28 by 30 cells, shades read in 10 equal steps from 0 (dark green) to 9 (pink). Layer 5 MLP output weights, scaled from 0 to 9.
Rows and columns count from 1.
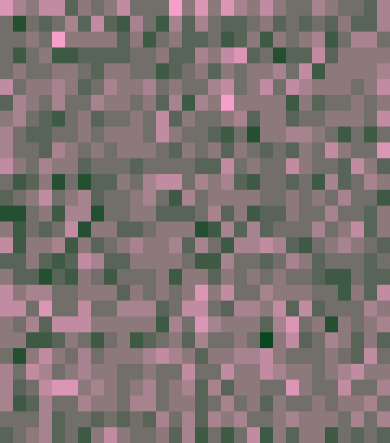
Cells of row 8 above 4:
14
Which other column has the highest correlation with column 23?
6
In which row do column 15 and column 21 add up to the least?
22
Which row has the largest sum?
1
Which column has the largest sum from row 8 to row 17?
13
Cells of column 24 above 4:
14
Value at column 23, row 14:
5
